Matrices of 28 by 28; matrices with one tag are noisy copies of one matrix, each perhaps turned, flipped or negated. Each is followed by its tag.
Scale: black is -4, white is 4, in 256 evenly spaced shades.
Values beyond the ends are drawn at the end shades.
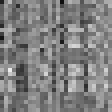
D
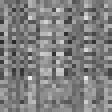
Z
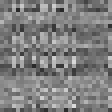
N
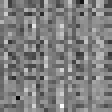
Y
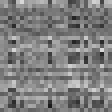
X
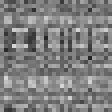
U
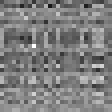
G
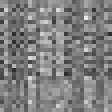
Z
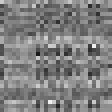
N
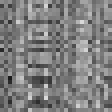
U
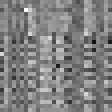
Z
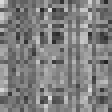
X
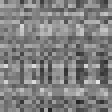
U
